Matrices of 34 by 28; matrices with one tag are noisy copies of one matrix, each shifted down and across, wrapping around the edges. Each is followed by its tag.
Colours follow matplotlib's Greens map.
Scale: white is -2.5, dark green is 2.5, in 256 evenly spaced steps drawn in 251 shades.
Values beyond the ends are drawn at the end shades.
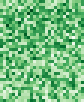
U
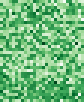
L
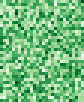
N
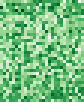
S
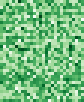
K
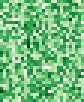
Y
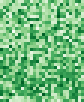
S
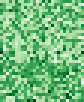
U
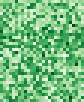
L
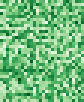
K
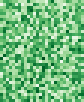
Y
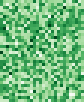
K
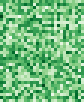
K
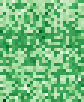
L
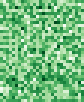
K
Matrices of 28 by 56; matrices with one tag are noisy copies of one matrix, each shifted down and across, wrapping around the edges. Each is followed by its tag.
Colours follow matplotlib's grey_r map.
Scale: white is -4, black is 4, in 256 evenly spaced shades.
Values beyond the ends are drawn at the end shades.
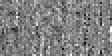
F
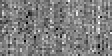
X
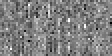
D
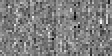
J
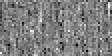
F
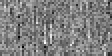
J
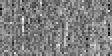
F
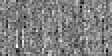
J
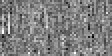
J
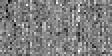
X
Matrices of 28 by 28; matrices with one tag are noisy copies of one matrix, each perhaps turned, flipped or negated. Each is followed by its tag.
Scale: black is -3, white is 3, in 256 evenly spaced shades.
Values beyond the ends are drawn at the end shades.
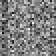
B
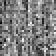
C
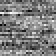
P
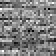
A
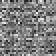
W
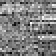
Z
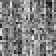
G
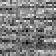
A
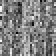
G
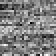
G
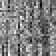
A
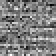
C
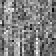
Z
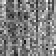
A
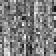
G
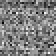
B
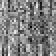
A
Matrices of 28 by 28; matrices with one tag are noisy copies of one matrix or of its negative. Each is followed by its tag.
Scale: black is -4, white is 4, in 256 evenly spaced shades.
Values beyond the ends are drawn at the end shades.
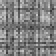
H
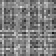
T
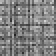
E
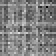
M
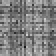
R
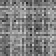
R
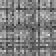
H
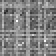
T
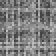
H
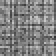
E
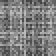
R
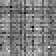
R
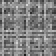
T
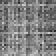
M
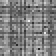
R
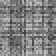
R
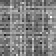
R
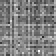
E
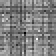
R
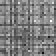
E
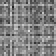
E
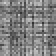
R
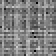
T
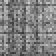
M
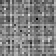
E
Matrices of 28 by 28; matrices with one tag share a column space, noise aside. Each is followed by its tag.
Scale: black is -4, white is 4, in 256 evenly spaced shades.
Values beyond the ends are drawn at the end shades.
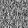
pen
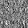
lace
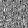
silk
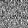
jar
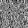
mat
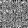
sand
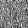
pen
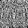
pen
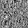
mat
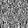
lace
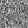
lace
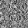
mat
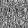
silk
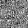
jar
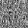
mat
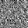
jar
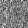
pen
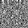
jar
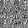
jar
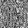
pen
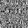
lace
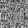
pen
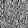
mat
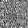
pen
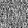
pen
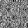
silk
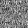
lace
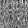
mat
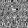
silk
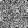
sand
